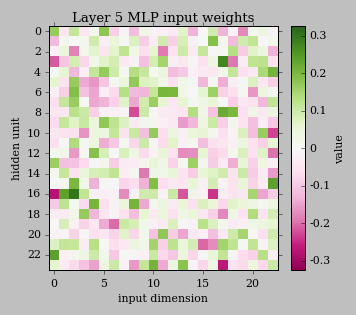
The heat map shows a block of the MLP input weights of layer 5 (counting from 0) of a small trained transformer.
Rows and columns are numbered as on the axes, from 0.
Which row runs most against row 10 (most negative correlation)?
18
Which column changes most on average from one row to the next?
22
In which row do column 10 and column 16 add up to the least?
20
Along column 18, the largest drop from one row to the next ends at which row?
3
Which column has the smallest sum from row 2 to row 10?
0
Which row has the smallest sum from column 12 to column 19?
16
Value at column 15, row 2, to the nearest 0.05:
0.1
